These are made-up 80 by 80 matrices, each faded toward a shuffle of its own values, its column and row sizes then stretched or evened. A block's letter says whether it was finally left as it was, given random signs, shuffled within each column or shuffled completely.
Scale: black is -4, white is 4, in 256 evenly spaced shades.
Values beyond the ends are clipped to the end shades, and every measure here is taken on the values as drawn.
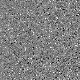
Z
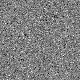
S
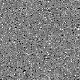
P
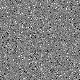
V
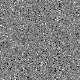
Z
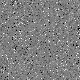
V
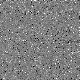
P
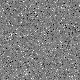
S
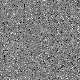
V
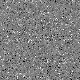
Z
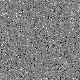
V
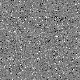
Z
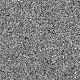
V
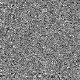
P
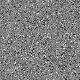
Z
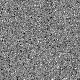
S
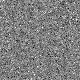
S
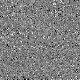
P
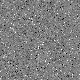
S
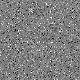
Z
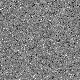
S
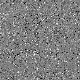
Z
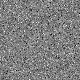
S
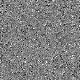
P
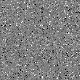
Z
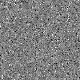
V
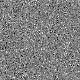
V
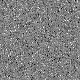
S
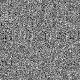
P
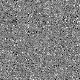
Z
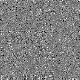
P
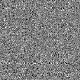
P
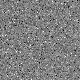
S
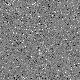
S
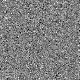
V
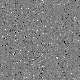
V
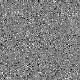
P
